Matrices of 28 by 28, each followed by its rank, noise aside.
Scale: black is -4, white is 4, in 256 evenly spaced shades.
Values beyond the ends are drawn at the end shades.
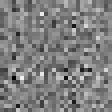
five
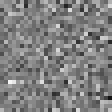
eight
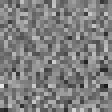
eight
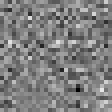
five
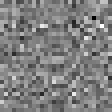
six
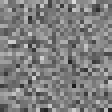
seven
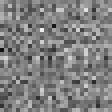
five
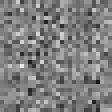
six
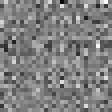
five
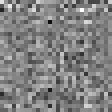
six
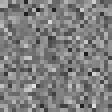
eight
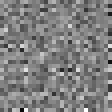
five
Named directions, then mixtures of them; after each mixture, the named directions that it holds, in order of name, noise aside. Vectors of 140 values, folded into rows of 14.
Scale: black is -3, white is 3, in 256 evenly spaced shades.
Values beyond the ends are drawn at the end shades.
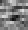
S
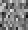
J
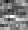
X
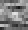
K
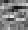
K, S, X.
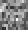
J, K.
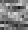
K.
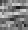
K, S.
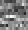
X.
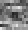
K.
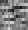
S, X.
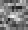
K, X.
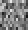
J.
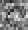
J, K, X.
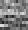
K, X.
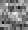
K.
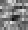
S.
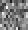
J.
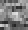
K.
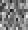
J.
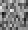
J.
